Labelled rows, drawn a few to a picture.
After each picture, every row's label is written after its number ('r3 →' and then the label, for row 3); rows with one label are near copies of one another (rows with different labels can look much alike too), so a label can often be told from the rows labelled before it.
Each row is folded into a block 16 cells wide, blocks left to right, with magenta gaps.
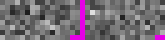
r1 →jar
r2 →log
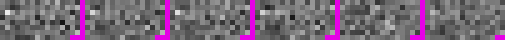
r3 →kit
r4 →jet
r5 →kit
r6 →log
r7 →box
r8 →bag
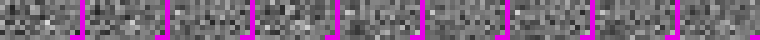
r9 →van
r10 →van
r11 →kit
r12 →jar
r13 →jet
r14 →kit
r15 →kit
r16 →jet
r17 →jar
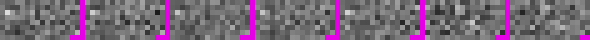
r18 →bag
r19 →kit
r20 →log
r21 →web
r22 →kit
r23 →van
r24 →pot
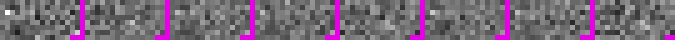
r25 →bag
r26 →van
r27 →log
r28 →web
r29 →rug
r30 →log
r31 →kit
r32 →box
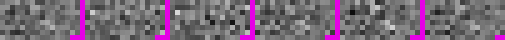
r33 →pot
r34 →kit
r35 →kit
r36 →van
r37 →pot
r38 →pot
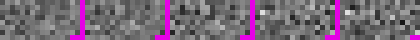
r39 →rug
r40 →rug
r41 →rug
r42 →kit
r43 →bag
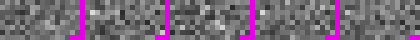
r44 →box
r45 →bag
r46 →box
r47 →web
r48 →kit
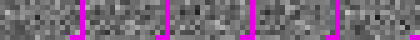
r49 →log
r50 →van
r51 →jar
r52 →pot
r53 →log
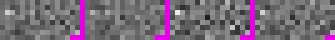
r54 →bag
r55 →log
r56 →web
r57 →web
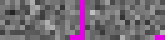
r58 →pot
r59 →bag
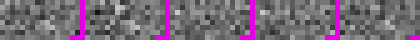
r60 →van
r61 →pot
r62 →web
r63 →bag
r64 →rug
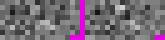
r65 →jar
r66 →pot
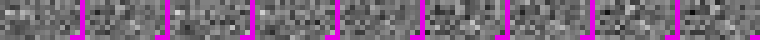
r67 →log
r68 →pot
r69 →jet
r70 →bag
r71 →van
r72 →rug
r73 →jar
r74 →pot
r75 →pot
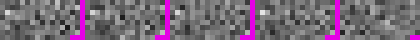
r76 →kit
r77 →log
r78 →web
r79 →bag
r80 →rug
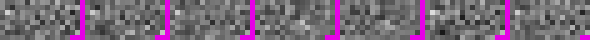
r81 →web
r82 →jet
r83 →web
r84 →rug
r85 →rug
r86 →bag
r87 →kit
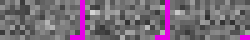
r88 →box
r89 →jet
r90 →bag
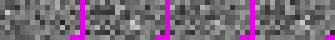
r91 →kit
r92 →box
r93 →van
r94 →van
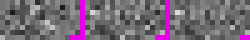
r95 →pot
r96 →jet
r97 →jet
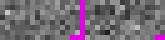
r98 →kit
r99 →jar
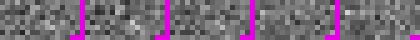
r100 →box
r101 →rug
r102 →box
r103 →kit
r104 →log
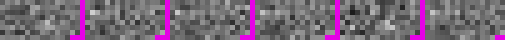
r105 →box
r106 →bag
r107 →kit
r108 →log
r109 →rug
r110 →bag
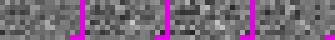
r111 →box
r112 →van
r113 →box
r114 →pot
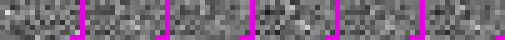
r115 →bag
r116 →box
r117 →rug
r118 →pot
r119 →box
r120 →pot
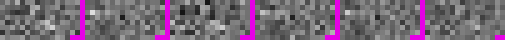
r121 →box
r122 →log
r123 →jar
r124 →log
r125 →log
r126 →jar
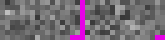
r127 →log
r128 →jar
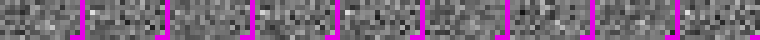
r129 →box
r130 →kit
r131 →kit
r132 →jet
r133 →kit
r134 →box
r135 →pot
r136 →van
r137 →web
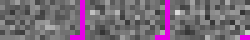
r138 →jar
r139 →bag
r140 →bag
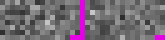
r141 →box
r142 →log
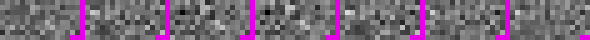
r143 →box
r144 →jet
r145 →pot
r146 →pot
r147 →jet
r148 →web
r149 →kit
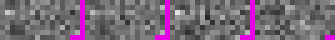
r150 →jet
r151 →log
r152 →bag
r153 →box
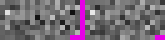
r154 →kit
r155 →web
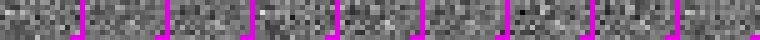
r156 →log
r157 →van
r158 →jar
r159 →log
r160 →van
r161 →van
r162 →pot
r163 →rug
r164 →log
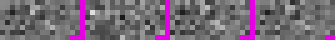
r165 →pot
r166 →log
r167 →pot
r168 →pot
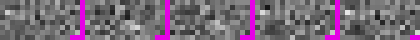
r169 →kit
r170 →jar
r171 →box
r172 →jet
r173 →jet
